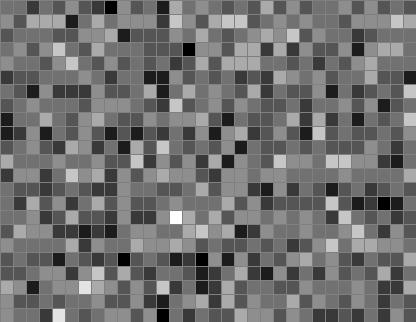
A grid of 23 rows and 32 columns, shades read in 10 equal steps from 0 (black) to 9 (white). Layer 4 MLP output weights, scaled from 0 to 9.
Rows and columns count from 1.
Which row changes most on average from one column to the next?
10
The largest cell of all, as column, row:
14, 16
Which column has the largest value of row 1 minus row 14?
21
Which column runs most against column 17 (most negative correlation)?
7
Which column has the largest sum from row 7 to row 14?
32
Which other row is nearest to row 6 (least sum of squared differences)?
22
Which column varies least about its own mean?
2
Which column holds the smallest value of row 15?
30
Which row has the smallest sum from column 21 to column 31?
15
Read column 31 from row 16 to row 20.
2 5 5 3 2
